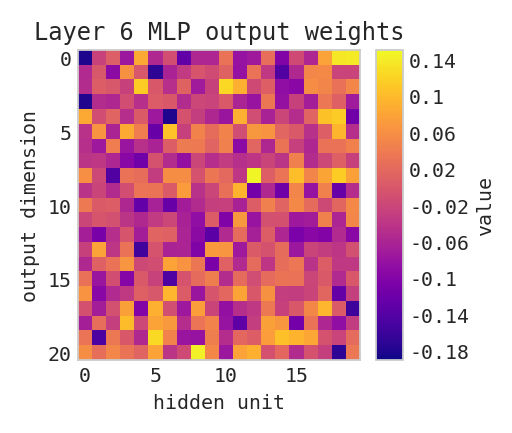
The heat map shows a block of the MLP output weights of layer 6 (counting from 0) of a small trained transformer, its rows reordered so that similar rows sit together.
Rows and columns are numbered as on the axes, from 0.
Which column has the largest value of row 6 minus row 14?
9
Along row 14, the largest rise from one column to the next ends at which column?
10
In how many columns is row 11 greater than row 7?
13
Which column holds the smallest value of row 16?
18
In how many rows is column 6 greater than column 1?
12
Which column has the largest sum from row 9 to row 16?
11
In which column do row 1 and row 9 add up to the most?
17
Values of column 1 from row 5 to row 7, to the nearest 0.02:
0.06 -0.08 -0.04
